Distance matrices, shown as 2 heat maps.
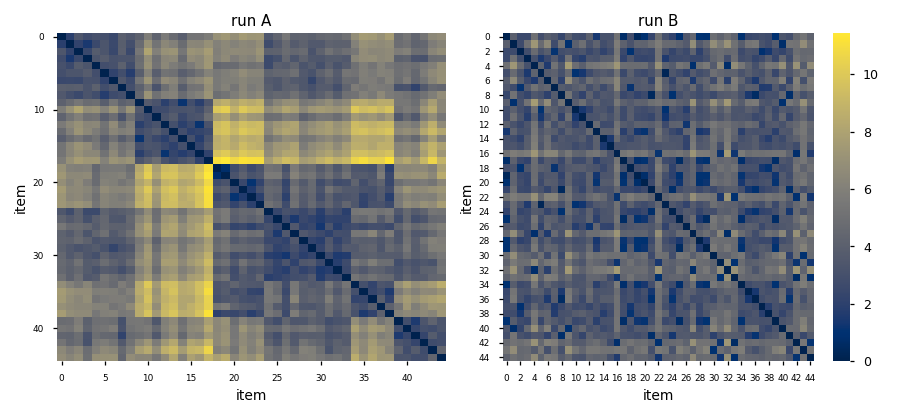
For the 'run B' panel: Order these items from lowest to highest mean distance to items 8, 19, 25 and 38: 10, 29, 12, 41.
29, 41, 10, 12
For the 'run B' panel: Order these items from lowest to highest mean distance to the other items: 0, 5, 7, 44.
0, 5, 7, 44
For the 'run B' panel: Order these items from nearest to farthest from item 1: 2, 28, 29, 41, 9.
9, 2, 28, 29, 41
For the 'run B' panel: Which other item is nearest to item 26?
12
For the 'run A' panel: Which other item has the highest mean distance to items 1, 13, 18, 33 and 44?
17
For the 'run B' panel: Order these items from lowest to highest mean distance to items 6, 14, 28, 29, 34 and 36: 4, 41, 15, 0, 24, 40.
0, 24, 41, 15, 40, 4
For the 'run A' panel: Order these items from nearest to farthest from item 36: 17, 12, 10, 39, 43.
39, 43, 12, 10, 17
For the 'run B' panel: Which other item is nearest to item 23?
5
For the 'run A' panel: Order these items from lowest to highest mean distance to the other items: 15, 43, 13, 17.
43, 15, 13, 17
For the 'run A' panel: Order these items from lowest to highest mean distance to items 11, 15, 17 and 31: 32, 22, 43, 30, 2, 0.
0, 32, 30, 2, 43, 22
